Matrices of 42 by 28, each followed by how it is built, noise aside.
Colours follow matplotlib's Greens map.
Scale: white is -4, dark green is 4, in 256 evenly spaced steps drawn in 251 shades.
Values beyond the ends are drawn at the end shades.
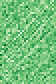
Hankel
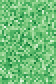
noise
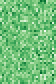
low rank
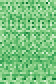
repeating columns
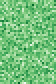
noise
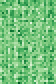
blocks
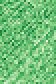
Hankel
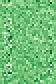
uneven columns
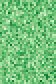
repeating columns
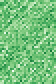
Hankel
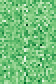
uneven columns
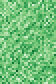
Hankel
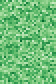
repeating rows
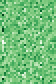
uneven columns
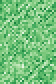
Hankel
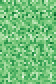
repeating columns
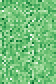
uneven columns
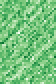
Hankel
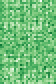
blocks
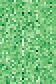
uneven columns
